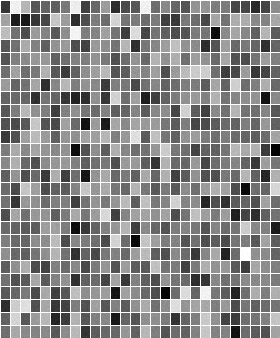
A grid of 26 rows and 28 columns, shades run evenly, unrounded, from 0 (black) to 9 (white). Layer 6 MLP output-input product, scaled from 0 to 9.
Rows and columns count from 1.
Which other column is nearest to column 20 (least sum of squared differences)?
10
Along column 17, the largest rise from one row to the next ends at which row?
24
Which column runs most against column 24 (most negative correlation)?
21
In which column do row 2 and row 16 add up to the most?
12
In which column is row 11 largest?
14
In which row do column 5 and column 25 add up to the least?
15
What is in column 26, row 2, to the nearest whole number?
5
